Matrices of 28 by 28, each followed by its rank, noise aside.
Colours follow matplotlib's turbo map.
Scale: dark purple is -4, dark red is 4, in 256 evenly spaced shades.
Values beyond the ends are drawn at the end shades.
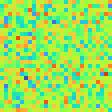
eight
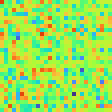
six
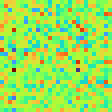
six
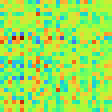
four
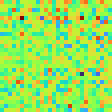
six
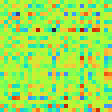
three
